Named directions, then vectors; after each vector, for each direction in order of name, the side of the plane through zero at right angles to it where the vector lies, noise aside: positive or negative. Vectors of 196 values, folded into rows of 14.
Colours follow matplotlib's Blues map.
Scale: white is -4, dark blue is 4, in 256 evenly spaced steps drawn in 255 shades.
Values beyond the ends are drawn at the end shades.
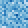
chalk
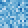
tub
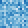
negative, positive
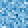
positive, positive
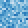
positive, positive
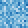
negative, positive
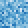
negative, negative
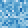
positive, positive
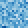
negative, negative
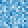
negative, positive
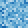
negative, negative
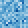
positive, negative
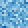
negative, negative
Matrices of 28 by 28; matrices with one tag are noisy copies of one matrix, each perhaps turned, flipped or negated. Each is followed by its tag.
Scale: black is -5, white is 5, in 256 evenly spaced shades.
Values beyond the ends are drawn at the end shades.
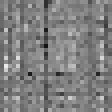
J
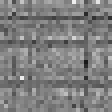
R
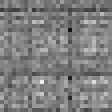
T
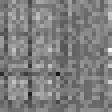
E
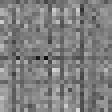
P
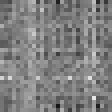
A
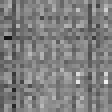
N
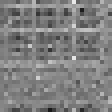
E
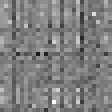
P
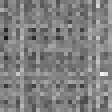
N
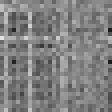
E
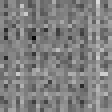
N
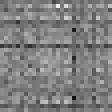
J
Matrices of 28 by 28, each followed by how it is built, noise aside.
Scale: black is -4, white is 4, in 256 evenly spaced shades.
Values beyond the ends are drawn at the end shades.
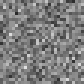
noise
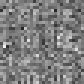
blocks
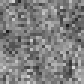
smooth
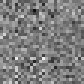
low rank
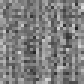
blocks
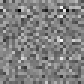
low rank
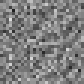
repeating rows
